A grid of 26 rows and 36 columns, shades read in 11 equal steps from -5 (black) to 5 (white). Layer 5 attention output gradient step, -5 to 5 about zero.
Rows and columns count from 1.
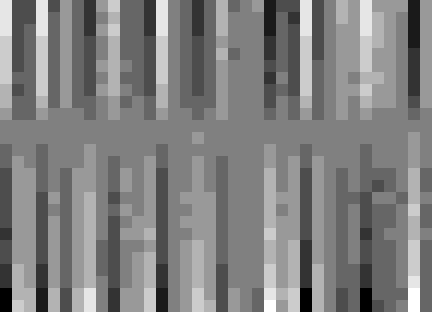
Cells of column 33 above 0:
9
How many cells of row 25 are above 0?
17
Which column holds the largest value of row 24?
35
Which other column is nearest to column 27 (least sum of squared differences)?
2
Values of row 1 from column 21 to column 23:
0 1 -4
